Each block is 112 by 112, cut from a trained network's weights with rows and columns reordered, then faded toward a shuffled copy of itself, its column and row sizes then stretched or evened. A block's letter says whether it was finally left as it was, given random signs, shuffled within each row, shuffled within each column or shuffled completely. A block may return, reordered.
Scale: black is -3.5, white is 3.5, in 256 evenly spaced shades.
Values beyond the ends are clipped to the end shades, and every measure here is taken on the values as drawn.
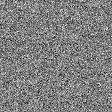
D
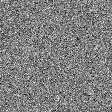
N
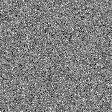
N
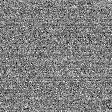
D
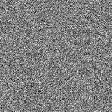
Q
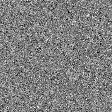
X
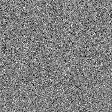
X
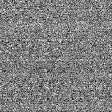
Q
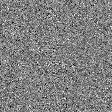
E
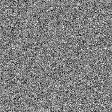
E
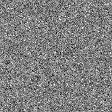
E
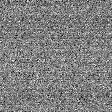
D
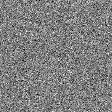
E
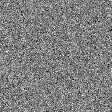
X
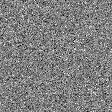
D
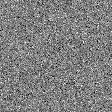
N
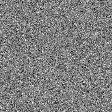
E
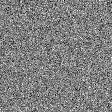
N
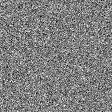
N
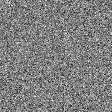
E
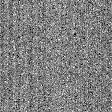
X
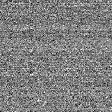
Q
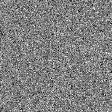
E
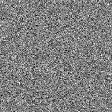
Q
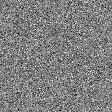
X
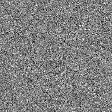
E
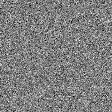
E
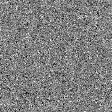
E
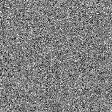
E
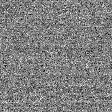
D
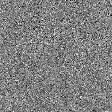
E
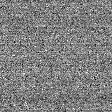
D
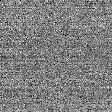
Q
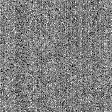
Q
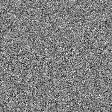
D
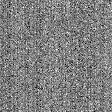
Q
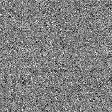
Q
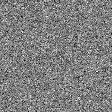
E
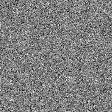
E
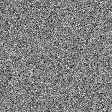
N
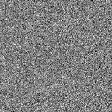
Q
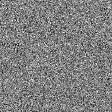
E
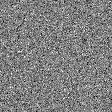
N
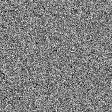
X
